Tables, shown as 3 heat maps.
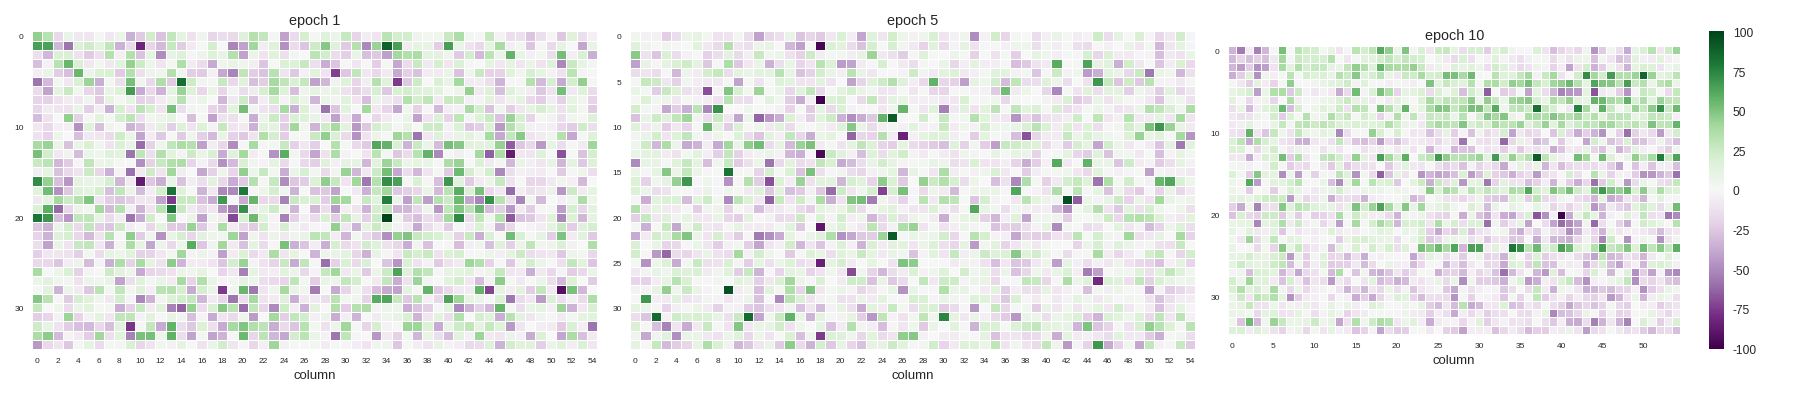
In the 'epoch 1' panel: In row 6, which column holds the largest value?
9
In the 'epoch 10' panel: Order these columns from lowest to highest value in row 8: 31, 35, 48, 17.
35, 17, 48, 31
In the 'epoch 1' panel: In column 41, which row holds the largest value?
20
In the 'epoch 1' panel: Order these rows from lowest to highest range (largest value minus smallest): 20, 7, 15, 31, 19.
7, 31, 15, 19, 20
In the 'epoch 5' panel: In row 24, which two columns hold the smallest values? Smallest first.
3, 2
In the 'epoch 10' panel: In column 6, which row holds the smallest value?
15
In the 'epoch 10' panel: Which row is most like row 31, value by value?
22
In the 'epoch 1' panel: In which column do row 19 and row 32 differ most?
19
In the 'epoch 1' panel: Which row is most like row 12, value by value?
29
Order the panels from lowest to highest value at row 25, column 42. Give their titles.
epoch 10, epoch 5, epoch 1
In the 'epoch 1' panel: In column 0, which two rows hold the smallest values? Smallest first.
5, 34
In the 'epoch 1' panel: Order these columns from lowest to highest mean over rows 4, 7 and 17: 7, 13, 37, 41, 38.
37, 7, 38, 41, 13
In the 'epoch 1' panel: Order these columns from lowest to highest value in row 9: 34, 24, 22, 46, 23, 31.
31, 24, 34, 22, 23, 46
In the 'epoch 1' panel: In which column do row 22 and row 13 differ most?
46
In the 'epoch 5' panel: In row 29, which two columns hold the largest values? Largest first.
1, 15
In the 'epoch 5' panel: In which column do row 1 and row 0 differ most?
18
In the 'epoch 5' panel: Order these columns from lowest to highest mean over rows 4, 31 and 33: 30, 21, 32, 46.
32, 46, 21, 30
